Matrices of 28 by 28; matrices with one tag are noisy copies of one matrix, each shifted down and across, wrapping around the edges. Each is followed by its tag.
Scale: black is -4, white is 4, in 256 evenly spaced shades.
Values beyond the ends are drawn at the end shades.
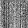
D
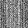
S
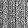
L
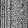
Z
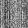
D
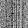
Z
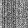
S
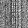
Z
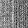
S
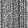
Z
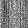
D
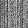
L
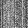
D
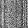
Z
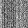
S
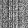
Z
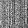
L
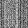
S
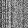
Z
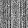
L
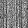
L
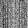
D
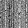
D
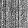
L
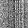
Z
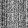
D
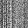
Z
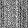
S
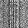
Z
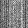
S
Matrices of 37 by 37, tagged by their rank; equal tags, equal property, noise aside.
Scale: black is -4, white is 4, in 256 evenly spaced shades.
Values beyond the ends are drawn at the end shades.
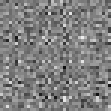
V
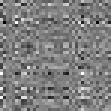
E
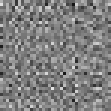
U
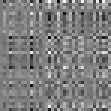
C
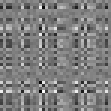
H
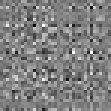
U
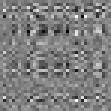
C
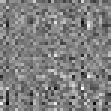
V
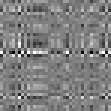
H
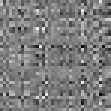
U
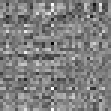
U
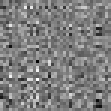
U
